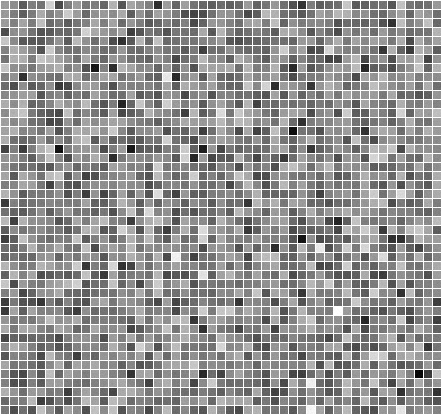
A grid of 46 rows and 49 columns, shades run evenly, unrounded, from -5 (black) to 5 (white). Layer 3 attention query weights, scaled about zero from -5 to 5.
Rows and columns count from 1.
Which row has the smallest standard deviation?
11
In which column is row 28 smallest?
31
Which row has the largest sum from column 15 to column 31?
35
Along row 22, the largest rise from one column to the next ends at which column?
18
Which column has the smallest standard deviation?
4
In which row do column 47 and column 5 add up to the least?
42
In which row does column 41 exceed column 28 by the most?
26
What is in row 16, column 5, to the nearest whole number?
1
